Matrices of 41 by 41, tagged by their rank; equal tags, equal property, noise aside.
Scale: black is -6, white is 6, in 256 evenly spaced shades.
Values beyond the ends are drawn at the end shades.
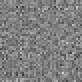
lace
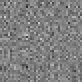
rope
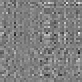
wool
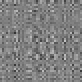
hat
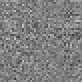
lace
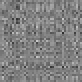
hat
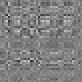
hat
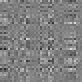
hat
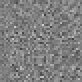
lace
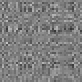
hat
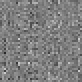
rope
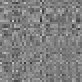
wool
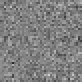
lace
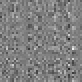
wool
